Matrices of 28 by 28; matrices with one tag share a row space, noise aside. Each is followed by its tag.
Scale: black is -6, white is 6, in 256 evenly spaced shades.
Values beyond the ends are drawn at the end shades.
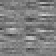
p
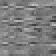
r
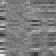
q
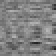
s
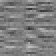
p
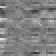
q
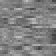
r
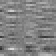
p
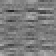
p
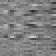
r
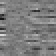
q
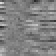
q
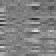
q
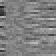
q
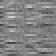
p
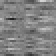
p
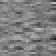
r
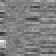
q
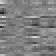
q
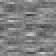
p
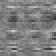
s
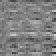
s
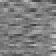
r
